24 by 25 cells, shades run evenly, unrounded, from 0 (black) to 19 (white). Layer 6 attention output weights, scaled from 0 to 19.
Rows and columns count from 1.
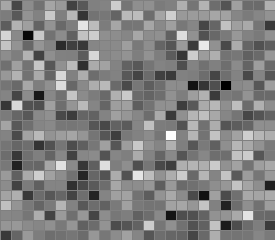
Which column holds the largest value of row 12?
19
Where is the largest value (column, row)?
16, 14
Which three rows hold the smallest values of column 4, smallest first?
10, 15, 6
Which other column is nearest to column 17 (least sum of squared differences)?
1
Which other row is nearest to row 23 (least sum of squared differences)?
13
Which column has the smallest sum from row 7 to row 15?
21
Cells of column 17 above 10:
10
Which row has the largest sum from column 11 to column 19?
18
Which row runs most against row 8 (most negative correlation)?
2
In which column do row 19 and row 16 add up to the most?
22
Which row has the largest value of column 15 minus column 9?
20
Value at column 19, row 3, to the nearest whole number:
5
